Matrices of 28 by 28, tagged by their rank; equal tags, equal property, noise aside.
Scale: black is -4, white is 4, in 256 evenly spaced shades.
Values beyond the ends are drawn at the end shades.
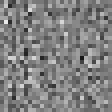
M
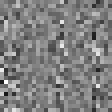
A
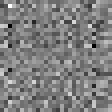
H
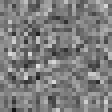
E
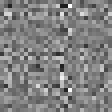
A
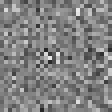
M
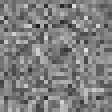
M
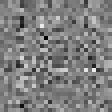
H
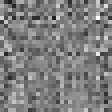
H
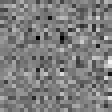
M
